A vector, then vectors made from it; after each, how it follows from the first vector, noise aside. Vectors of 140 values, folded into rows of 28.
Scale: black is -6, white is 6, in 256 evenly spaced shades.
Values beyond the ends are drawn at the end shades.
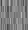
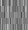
negated.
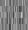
wrapped around.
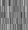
negated.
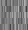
wrapped around, negated.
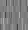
wrapped around, negated, partly zeroed.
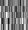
wrapped around, negated, scaled up.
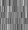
negated.
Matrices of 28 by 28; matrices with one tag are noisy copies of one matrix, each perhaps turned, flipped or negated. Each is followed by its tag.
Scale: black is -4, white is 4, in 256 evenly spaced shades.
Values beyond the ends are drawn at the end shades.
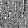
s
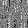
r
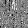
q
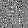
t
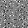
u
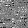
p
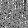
s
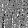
s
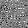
t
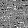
p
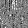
q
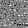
s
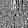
q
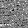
s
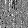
q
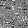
p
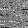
r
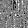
q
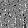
s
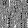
r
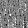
s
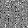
t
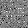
t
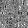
p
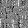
r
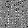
t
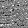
s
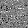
t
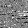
q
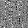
t
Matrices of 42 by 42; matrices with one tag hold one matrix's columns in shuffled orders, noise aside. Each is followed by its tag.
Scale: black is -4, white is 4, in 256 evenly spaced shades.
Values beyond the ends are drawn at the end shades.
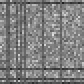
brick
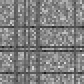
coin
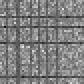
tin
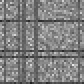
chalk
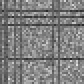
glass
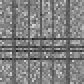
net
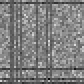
brick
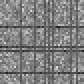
coin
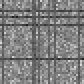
glass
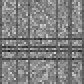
net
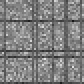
chalk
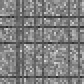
tin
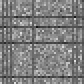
tin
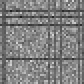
glass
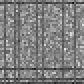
brick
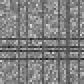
net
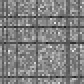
tin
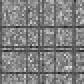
coin
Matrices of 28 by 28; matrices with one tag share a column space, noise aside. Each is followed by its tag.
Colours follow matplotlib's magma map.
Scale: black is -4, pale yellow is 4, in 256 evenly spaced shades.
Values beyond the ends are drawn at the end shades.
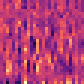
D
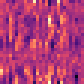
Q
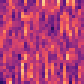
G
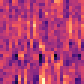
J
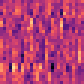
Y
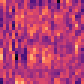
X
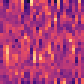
X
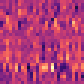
Y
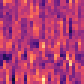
J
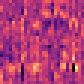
Y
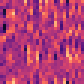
X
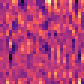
X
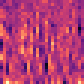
D
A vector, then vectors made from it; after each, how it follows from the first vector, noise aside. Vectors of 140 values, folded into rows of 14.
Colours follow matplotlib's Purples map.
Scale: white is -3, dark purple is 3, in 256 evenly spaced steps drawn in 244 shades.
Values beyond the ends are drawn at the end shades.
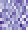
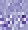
negated, partly zeroed.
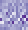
negated, partly zeroed.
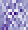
wrapped around.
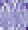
wrapped around, partly zeroed.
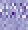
partly zeroed.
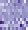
partly zeroed.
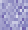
wrapped around, negated, shrunk.
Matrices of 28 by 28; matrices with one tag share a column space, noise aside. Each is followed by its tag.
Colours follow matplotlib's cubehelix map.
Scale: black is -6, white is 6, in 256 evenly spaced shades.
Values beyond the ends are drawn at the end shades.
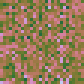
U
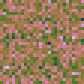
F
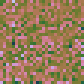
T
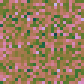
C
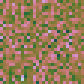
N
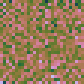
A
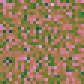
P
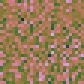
T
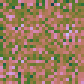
P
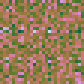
P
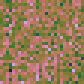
T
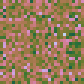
C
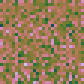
T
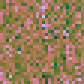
U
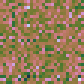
U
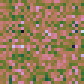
N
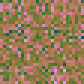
N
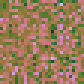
P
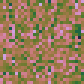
P
